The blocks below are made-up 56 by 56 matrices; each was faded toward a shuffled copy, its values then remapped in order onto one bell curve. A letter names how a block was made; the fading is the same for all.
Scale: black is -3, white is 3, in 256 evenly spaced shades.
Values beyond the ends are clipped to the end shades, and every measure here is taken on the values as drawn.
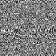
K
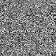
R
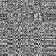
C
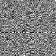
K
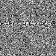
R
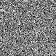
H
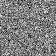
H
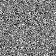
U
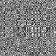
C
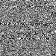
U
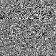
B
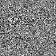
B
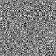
K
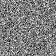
H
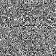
R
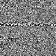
R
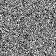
H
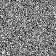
H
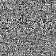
B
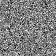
H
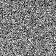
H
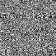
R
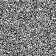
H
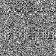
R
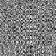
C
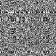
K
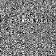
R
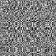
C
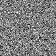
H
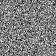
H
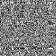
R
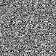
U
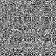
K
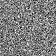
H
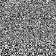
R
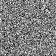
H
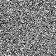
H
